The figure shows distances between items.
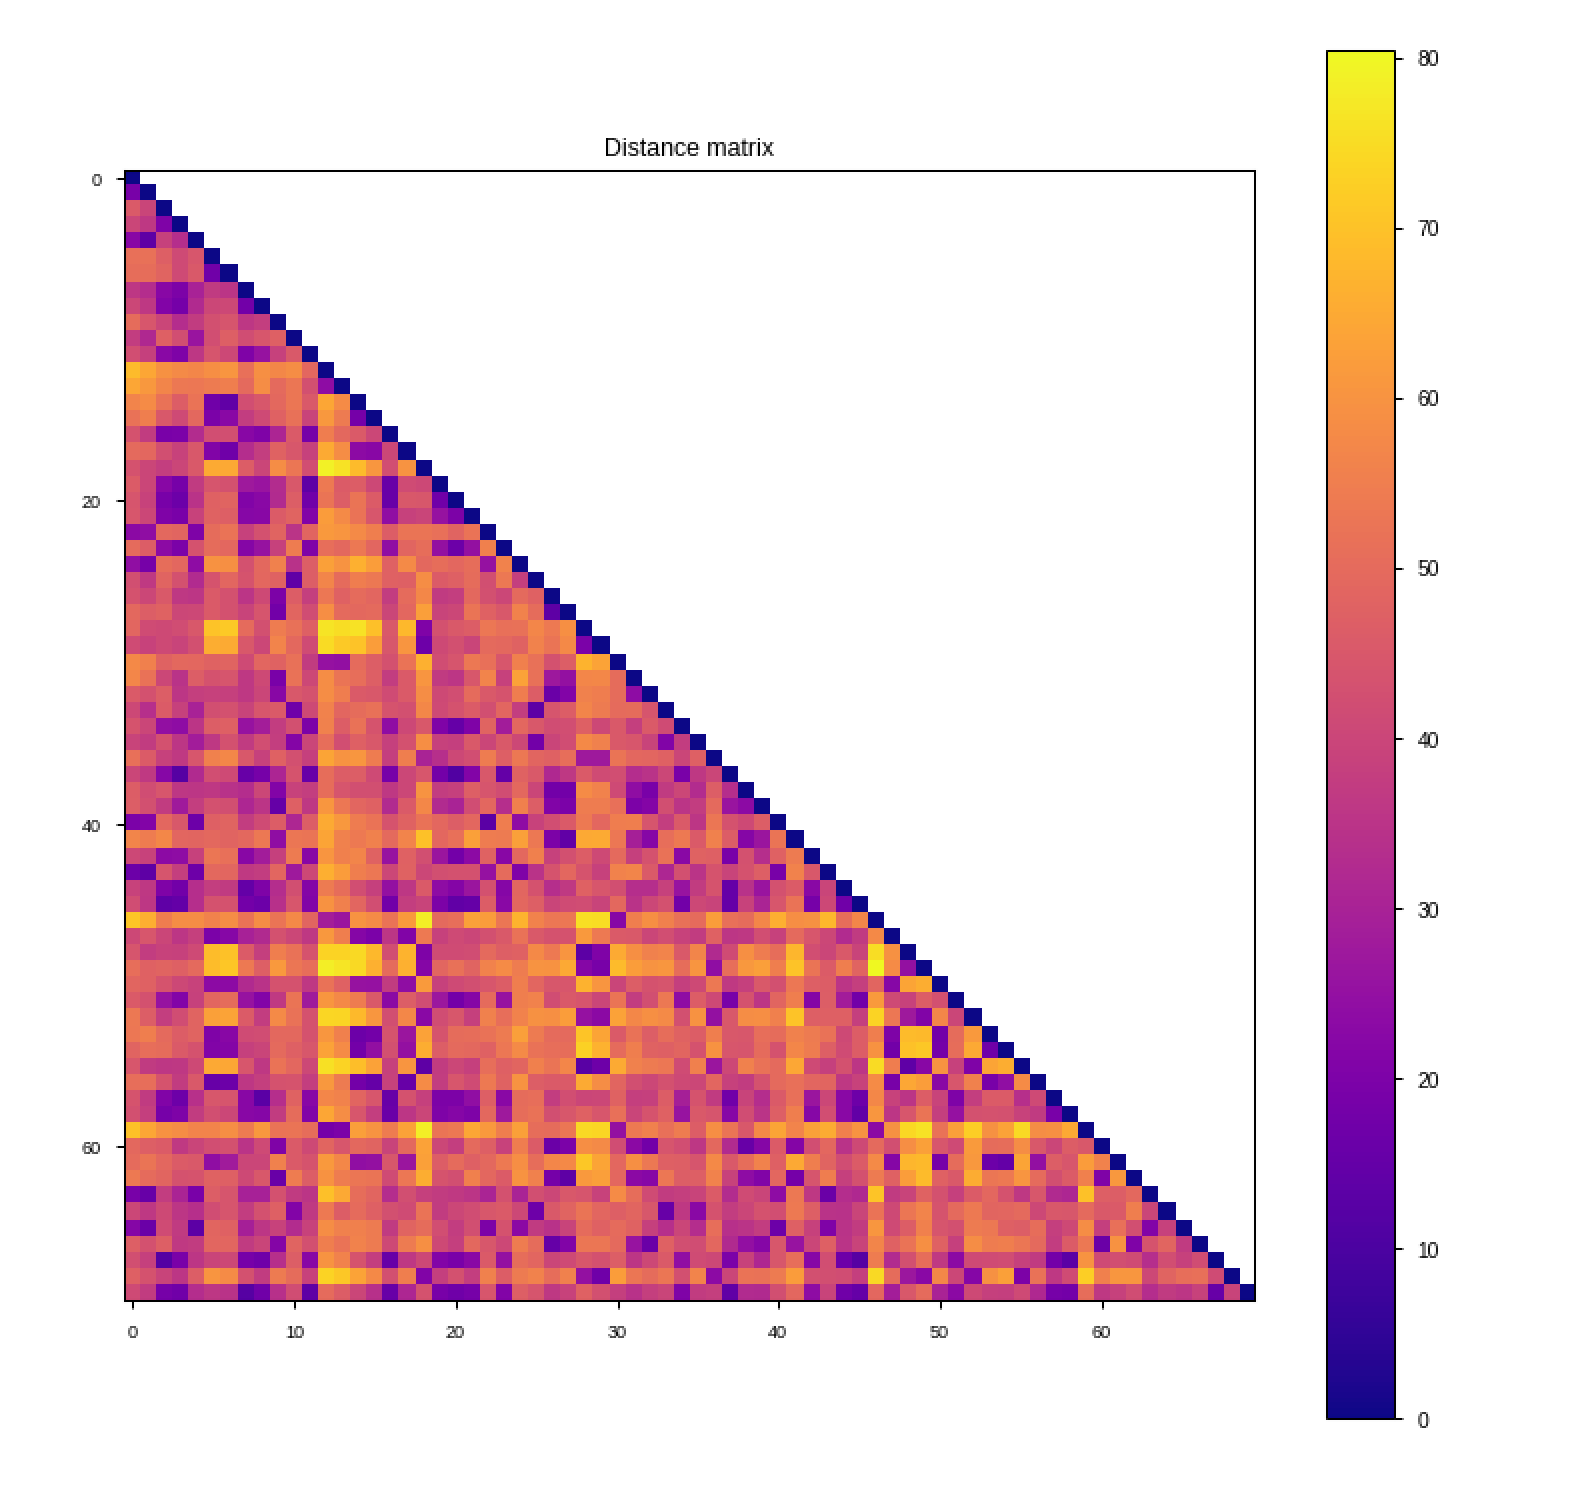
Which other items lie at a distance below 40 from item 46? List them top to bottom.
12, 13, 30, 59
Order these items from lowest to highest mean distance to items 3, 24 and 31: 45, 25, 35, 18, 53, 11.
45, 11, 35, 25, 18, 53
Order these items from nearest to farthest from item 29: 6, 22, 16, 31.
16, 22, 31, 6
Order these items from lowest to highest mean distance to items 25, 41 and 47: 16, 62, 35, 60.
35, 60, 62, 16
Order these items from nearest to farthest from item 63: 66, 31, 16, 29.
16, 29, 66, 31
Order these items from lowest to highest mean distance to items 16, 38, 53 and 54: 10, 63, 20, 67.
67, 20, 63, 10
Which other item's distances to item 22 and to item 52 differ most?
40
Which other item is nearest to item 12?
59
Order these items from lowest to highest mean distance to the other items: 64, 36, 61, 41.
64, 36, 61, 41
